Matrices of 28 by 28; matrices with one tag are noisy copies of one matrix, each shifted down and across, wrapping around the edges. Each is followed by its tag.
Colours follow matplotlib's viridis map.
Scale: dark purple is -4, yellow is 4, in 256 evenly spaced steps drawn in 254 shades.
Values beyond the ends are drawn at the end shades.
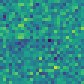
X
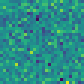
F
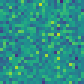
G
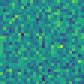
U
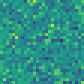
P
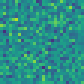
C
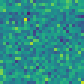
X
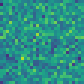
F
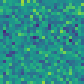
F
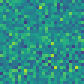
G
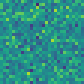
F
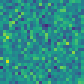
U
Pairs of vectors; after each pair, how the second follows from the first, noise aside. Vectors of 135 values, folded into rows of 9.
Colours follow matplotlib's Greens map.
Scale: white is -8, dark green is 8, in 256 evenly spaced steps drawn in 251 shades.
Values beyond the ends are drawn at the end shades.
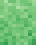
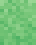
reversed, negated, shrunk.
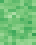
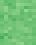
wrapped around, negated, shrunk.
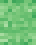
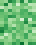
reversed, scaled up.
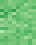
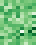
reversed, scaled up.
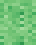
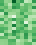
reversed, scaled up.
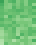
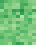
wrapped around, negated.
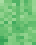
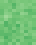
wrapped around, negated, shrunk.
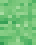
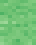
negated, shrunk.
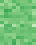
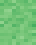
negated, shrunk.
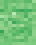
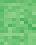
reversed, negated, shrunk.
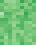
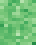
wrapped around, negated.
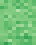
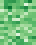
reversed, scaled up.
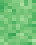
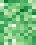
reversed, scaled up.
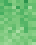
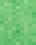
negated, shrunk.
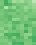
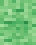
wrapped around, negated.
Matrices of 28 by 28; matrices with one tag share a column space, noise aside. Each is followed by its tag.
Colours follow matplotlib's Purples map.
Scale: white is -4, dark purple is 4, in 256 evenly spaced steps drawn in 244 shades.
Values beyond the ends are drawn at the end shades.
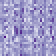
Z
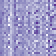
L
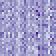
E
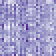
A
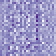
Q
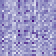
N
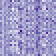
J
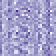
E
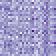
J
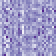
Z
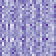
A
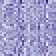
A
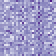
J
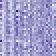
L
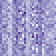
E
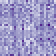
A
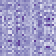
L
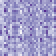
Z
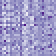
L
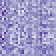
E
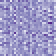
J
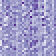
L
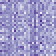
Q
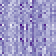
A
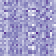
E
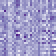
N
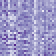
N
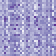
L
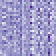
J
